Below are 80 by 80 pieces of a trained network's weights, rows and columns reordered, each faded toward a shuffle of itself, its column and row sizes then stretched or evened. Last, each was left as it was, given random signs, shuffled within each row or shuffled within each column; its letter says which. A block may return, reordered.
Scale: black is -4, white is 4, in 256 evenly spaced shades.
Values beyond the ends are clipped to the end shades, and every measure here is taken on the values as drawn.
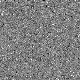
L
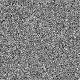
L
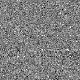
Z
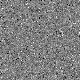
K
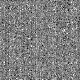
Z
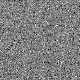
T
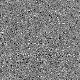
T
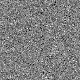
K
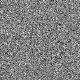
T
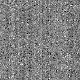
Z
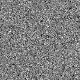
T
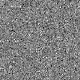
Z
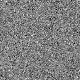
L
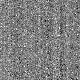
K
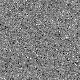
K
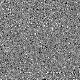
L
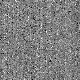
K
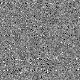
Z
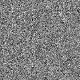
K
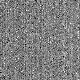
K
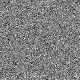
L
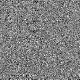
T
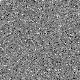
L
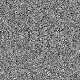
Z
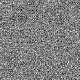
Z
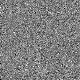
T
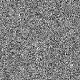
Z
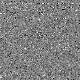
T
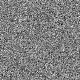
L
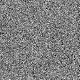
K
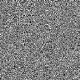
Z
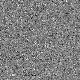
L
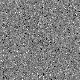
K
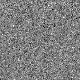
T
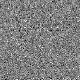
Z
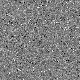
L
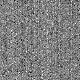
K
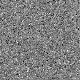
L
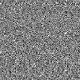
Z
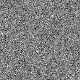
K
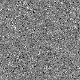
T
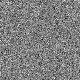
K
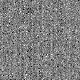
Z
